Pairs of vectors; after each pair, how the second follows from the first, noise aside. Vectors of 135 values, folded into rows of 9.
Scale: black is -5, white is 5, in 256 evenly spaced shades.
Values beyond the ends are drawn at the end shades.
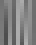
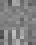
wrapped around, partly zeroed.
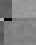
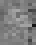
wrapped around, partly zeroed.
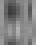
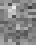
sign-scrambled.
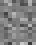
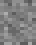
negated, shrunk.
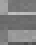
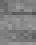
negated, shrunk.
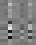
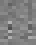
negated, shrunk.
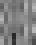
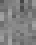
reversed, shrunk.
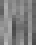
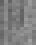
reversed, shrunk.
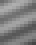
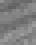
negated, shrunk.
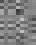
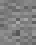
reversed, shrunk.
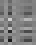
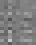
negated, shrunk.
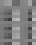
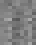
negated, shrunk.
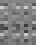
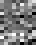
wrapped around, negated, scaled up.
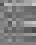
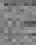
negated, shrunk.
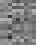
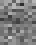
sign-scrambled.
